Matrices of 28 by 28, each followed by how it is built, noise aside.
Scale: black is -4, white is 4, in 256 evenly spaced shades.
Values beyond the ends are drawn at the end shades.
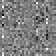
uneven columns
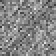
Hankel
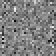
uneven columns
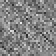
Toeplitz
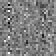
uneven columns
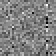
uneven columns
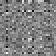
low rank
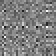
low rank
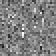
uneven columns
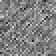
Hankel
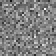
noise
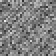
Hankel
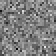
noise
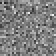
noise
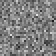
noise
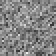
Hankel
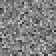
noise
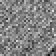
Hankel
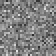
noise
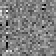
uneven columns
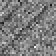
Hankel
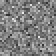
noise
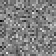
noise
